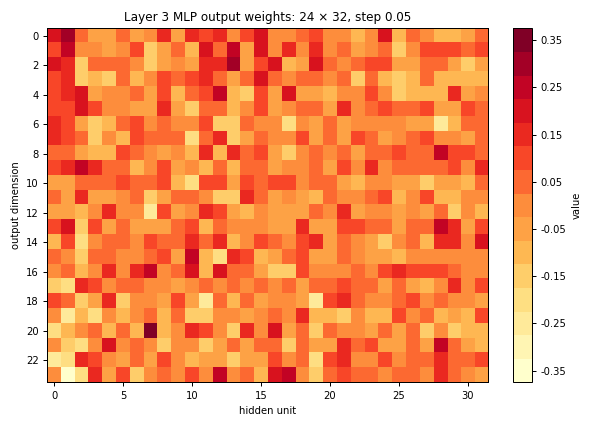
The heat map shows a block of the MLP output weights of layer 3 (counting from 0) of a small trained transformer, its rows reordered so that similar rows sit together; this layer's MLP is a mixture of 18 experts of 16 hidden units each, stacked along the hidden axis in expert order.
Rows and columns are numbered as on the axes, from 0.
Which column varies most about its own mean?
1
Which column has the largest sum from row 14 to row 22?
7
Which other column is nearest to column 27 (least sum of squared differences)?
9
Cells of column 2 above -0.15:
16
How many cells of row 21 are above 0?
12
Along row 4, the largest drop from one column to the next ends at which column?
13
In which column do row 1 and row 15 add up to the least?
25
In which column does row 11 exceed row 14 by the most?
2
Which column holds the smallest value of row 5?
10
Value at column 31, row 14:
0.2
